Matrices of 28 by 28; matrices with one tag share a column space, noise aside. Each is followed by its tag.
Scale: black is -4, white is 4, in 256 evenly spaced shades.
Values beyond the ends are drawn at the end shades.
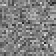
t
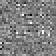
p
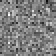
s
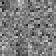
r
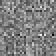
r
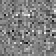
p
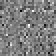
r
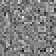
s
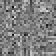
r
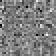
r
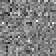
s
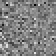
t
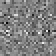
p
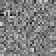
s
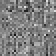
r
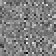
t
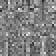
r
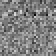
s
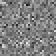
t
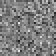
s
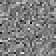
t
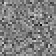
t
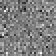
r
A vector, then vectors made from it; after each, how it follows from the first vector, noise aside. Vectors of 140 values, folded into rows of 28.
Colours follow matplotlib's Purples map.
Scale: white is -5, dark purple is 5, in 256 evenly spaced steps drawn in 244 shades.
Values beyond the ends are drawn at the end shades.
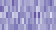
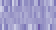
negated, partly zeroed.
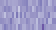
reversed, shrunk.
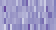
wrapped around, negated, partly zeroed.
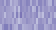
reversed, shrunk.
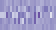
partly zeroed.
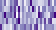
reversed, negated, scaled up.
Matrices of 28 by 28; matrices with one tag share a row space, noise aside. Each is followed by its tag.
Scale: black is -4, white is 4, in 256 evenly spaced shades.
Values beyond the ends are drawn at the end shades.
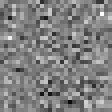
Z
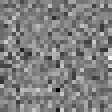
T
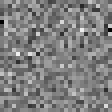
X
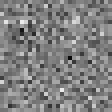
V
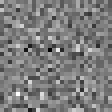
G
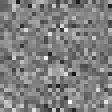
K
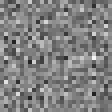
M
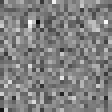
X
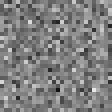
T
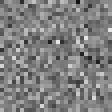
G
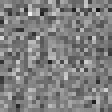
G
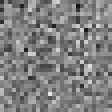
G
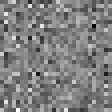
M
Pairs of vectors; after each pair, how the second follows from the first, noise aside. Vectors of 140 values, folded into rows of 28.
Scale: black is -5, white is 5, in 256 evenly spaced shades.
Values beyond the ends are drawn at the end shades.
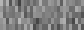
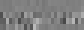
negated, partly zeroed.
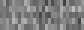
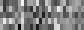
reversed, scaled up.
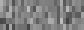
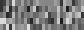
negated, scaled up.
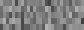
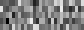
reversed, negated, scaled up.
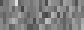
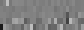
wrapped around, negated, partly zeroed.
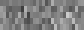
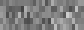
copied.
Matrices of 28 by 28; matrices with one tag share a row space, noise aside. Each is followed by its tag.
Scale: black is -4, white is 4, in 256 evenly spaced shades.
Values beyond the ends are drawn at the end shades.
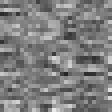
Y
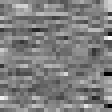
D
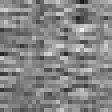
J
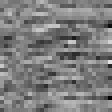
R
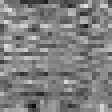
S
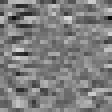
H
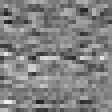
S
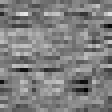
D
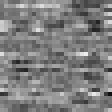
D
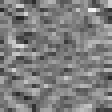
H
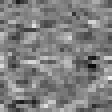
H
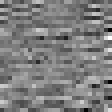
D
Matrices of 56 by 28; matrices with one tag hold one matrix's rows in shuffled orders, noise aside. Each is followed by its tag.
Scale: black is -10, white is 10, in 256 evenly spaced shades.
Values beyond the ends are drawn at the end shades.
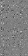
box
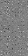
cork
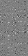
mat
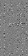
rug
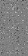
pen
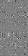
mat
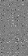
pen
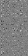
box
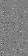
box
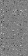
box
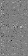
box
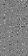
rug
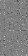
rug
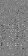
pen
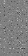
rug
